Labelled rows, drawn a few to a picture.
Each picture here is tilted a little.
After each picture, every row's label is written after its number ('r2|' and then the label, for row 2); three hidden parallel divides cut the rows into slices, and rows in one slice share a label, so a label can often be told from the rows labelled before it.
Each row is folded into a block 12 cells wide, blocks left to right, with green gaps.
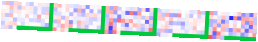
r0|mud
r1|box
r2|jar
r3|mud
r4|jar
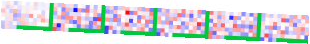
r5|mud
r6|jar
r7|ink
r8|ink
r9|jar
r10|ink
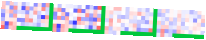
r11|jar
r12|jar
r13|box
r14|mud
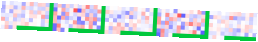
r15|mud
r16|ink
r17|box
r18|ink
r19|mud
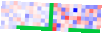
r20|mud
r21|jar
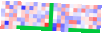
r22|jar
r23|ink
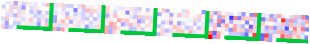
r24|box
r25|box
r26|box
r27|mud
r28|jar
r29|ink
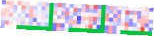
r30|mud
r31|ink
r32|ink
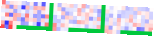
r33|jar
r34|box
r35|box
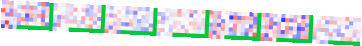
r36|ink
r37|mud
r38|box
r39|mud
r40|jar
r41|jar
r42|mud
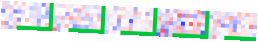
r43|box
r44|box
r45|mud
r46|ink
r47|mud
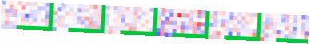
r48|mud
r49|mud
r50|mud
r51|ink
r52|box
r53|box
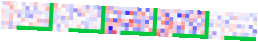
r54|mud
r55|box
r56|jar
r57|jar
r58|box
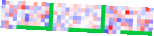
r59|ink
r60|mud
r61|ink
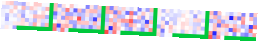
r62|mud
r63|jar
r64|jar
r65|box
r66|jar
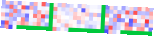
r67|ink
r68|box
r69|ink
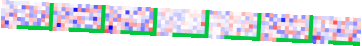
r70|jar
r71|jar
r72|jar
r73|box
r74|mud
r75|jar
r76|ink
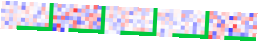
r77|box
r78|ink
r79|mud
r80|box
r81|jar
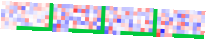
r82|box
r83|ink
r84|ink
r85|jar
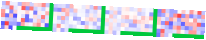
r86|ink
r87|mud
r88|mud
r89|ink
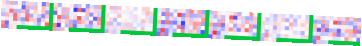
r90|jar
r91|jar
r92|mud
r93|ink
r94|ink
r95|mud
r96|ink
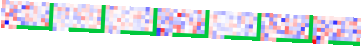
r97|jar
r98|mud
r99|box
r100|ink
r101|box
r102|jar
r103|jar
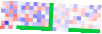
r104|jar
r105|mud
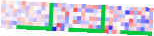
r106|mud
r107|ink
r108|jar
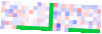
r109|mud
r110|box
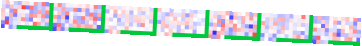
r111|ink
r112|ink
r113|mud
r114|box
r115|jar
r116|mud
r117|ink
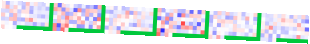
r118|box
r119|jar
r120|mud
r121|jar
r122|box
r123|mud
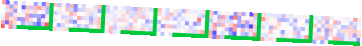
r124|jar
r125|box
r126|mud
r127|box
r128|jar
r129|box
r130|mud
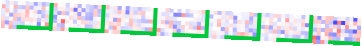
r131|box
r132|box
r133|box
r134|box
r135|mud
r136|box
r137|jar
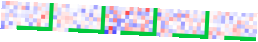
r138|mud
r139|box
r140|ink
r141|mud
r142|box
